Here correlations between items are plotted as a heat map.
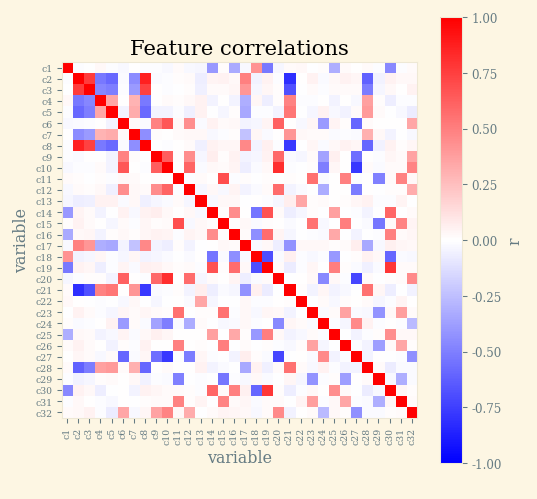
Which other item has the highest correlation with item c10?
c20
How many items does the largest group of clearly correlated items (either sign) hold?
9
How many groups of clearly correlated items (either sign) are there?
5
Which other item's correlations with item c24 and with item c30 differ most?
c19
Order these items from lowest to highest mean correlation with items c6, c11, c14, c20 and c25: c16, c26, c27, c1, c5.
c27, c1, c5, c26, c16
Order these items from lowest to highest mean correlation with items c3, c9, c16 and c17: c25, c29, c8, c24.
c24, c29, c25, c8
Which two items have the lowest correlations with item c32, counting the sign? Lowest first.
c27, c24
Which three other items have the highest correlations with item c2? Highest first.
c8, c3, c17
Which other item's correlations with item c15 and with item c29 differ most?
c11
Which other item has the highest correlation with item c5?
c21
